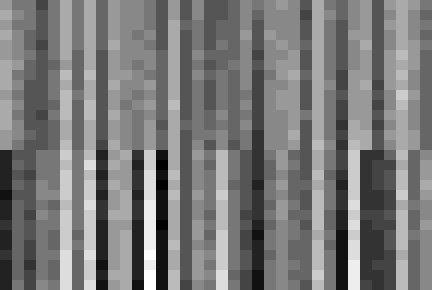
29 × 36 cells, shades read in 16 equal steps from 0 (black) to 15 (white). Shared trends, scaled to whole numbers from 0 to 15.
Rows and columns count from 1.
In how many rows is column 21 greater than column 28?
9
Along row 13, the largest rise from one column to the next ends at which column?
30
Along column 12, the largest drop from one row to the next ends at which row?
16
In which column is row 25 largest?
13
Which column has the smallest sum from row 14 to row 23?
14
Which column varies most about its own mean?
1
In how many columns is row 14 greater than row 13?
10
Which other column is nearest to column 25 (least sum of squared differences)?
35
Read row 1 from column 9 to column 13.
6 9 8 8 7
